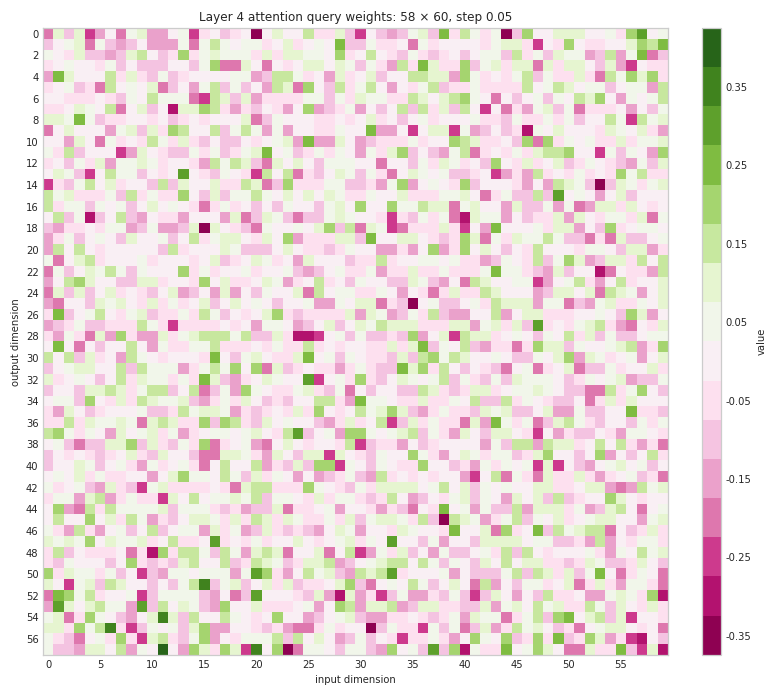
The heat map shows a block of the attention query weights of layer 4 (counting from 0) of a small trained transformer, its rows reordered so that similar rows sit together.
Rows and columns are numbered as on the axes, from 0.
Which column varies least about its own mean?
22
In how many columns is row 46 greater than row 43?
27
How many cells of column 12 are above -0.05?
30
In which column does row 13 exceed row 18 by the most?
13
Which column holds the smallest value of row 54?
56
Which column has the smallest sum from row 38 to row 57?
59
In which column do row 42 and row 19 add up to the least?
54
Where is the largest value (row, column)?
57, 11
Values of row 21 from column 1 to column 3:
-0.2 0 0.1
